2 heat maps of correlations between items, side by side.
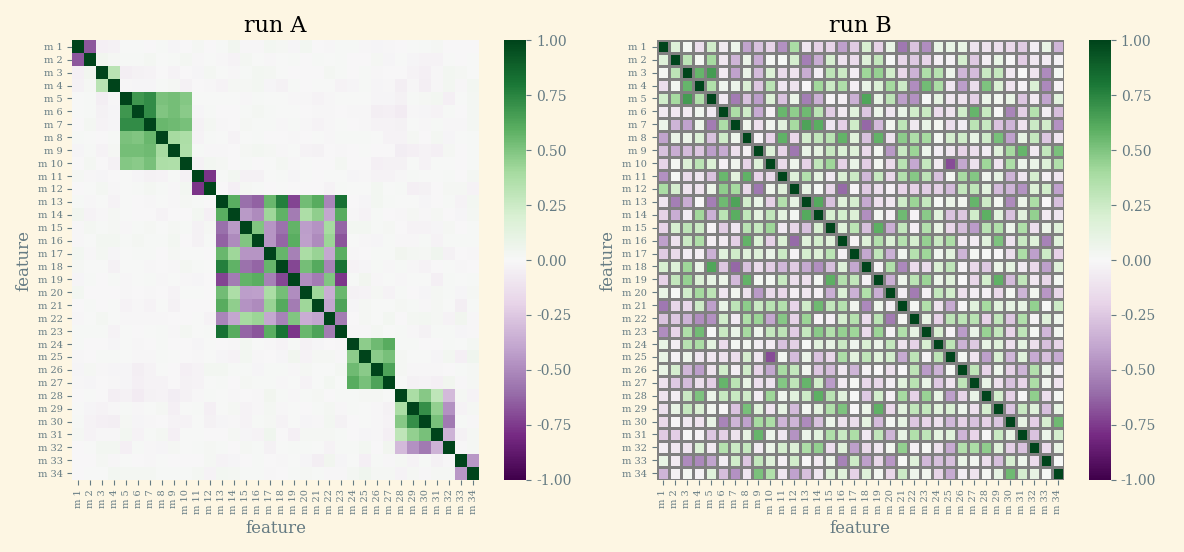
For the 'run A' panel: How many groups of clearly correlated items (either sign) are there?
8
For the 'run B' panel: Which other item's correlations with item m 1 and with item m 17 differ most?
m 23
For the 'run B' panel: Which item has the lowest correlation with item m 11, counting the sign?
m 1
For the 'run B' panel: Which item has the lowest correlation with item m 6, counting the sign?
m 30
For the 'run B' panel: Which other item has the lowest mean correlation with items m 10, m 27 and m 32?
m 25
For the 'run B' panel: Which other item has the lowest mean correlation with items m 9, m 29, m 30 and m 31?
m 12
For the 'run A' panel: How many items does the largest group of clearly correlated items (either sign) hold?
11
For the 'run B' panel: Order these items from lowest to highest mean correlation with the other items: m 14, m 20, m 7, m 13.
m 20, m 7, m 13, m 14
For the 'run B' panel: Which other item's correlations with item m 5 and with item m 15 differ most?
m 18
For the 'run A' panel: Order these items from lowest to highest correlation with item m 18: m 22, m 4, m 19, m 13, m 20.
m 19, m 22, m 4, m 20, m 13
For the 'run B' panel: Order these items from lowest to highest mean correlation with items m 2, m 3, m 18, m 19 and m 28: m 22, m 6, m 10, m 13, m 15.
m 13, m 22, m 6, m 10, m 15
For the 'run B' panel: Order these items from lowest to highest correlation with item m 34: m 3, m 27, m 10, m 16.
m 27, m 3, m 16, m 10
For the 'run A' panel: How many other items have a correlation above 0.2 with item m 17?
6
